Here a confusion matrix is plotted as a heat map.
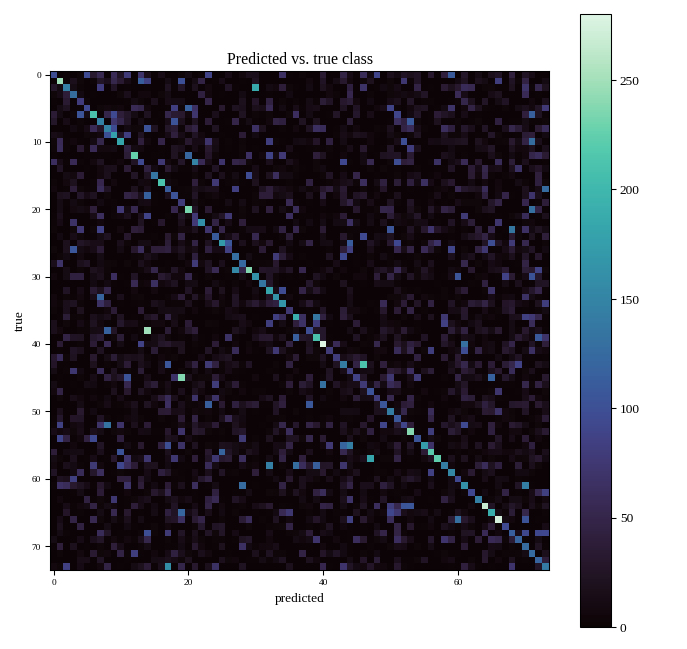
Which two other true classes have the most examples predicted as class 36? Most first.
58, 39
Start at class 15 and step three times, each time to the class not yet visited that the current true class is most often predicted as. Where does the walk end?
43
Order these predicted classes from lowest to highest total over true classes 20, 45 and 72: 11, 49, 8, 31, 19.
31, 8, 49, 11, 19
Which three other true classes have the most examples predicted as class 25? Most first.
56, 13, 23
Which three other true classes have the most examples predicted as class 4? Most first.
6, 23, 59
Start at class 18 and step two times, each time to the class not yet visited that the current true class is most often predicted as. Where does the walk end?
69
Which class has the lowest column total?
42
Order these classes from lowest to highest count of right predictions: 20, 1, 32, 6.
32, 6, 20, 1
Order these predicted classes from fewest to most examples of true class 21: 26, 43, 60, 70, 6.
60, 6, 43, 70, 26
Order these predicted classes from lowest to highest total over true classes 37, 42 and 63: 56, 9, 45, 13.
56, 13, 45, 9
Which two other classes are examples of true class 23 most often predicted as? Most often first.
68, 50
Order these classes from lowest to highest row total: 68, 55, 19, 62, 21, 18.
19, 62, 21, 18, 68, 55
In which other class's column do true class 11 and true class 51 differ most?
53
